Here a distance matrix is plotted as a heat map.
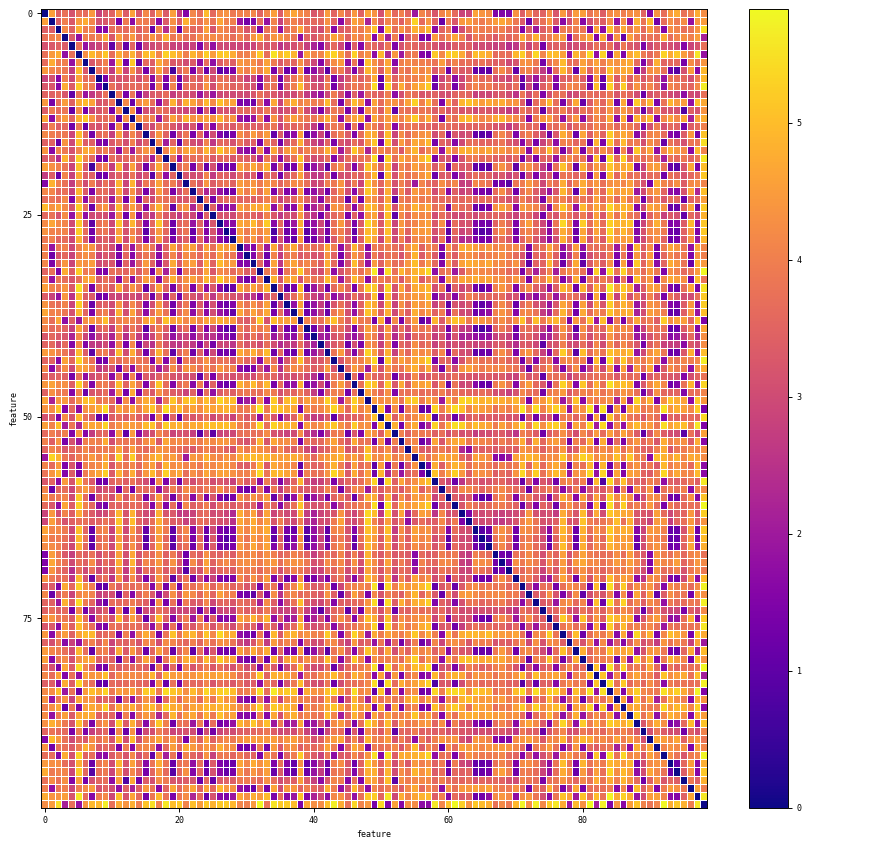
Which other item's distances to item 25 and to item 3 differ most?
86
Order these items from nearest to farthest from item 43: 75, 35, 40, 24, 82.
35, 40, 75, 24, 82
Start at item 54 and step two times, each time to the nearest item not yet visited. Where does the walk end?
62
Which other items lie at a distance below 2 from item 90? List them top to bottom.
0, 21, 55, 67, 68, 69
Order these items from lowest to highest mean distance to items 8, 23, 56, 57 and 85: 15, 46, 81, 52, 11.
52, 11, 81, 15, 46
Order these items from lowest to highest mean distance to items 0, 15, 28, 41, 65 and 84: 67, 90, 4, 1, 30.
4, 67, 90, 30, 1
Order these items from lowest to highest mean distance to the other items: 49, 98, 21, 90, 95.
95, 21, 90, 49, 98
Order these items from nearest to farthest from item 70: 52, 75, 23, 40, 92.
40, 75, 52, 23, 92
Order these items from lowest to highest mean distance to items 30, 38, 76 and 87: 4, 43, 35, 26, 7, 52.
35, 4, 43, 52, 7, 26
